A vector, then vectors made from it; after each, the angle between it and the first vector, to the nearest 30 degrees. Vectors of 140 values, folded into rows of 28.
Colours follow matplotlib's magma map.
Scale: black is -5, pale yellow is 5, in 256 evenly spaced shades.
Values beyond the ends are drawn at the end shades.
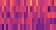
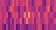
90 degrees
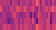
90 degrees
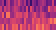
150 degrees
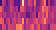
90 degrees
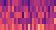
120 degrees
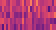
30 degrees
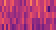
30 degrees
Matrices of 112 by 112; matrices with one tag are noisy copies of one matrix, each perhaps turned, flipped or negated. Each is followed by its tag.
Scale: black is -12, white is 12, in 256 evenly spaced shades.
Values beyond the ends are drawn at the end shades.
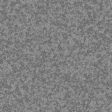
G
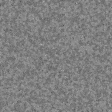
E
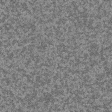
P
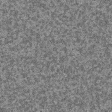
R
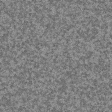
E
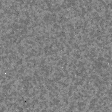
P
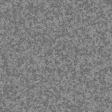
R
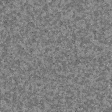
R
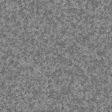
E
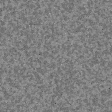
G
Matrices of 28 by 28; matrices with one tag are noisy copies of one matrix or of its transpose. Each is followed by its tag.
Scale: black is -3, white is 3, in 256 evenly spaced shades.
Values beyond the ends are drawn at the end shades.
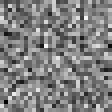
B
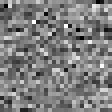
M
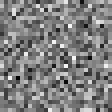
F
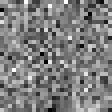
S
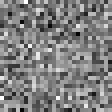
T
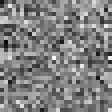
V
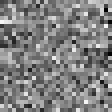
V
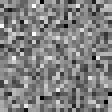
T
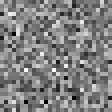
F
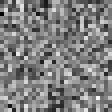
V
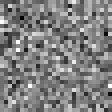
B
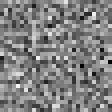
B
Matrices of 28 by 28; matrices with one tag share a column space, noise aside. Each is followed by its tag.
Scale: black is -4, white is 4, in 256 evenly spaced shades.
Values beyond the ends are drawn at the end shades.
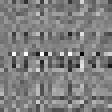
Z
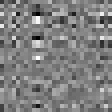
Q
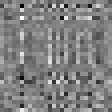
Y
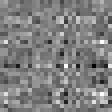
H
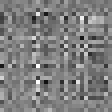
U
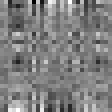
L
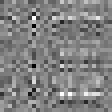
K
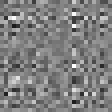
K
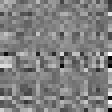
Z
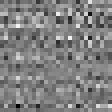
Q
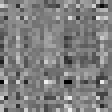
Y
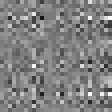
K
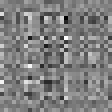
U
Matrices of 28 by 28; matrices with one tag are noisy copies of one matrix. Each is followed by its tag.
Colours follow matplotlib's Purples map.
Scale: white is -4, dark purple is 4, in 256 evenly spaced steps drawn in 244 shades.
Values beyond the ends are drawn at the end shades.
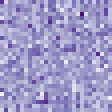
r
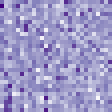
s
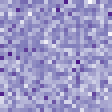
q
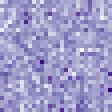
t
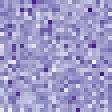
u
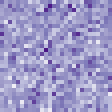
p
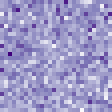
q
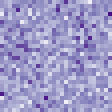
q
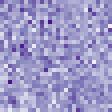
u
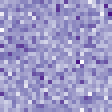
q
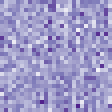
r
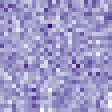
p
